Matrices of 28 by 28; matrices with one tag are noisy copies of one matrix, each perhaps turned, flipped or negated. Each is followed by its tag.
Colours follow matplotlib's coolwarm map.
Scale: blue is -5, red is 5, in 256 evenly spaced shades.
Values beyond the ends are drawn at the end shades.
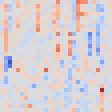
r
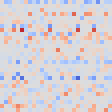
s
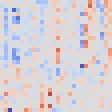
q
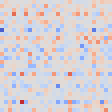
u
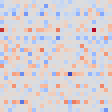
u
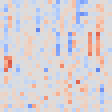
r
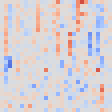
r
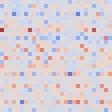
u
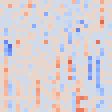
r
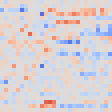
r
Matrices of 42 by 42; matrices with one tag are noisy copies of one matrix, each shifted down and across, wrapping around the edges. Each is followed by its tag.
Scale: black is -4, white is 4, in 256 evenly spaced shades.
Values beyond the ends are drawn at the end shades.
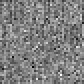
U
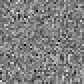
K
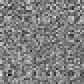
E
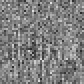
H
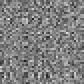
E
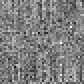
H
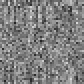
H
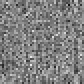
U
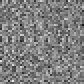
E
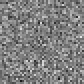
K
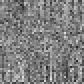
H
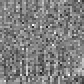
H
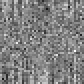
H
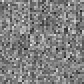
U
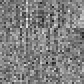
H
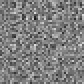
E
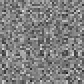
E
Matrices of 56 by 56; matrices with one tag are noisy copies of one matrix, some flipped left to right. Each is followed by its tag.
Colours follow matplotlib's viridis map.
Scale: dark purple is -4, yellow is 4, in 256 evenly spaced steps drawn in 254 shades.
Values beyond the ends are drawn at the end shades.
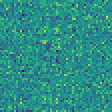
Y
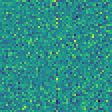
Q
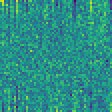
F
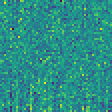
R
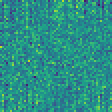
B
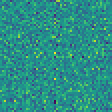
Q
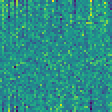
F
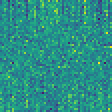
B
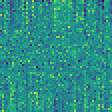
B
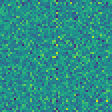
Q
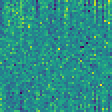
F
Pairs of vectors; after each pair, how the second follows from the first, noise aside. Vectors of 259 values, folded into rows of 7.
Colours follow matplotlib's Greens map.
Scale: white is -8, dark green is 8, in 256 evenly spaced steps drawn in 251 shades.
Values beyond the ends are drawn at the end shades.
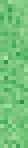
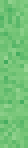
shrunk.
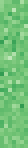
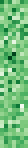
negated, scaled up.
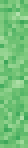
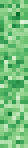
negated, scaled up.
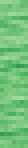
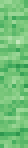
copied.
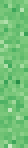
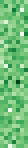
scaled up.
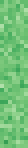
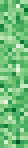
negated, scaled up.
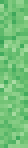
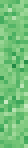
reversed, negated.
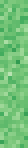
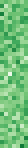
scaled up.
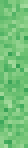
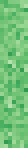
copied.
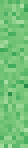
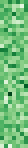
scaled up.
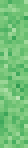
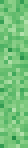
reversed, negated.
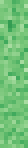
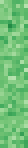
copied.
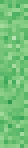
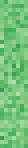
reversed.
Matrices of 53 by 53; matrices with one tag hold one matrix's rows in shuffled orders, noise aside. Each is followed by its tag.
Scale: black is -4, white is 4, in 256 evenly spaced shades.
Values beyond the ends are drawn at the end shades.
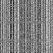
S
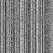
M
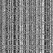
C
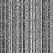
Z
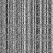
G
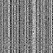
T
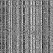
Z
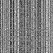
S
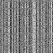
T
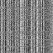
M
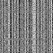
T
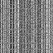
S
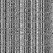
M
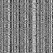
T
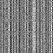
T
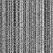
C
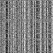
G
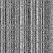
M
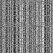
C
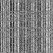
S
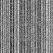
S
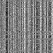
G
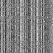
M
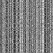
C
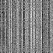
Z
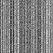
S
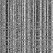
G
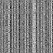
T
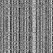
T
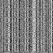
T
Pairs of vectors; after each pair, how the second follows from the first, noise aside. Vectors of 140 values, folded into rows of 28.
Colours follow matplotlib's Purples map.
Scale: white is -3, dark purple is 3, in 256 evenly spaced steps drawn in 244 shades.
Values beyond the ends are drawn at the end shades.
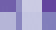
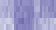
reversed, negated, shrunk.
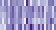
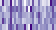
reversed, negated.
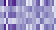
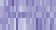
wrapped around, negated, shrunk.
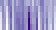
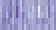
wrapped around, negated, shrunk.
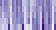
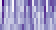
reversed, negated.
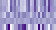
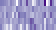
reversed, negated, partly zeroed.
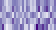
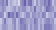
reversed, negated, shrunk.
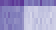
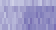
negated, shrunk.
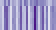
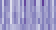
wrapped around, negated, shrunk.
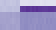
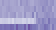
reversed, negated, shrunk.
